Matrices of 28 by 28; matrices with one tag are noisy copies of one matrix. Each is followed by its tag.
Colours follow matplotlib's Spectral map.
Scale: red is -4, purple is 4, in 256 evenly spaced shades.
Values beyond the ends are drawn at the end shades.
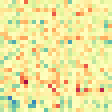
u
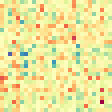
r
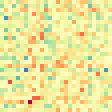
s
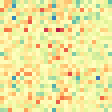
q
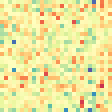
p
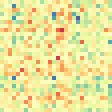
q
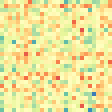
p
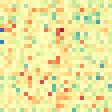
q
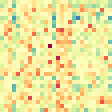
q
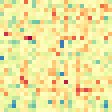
u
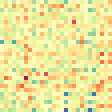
p
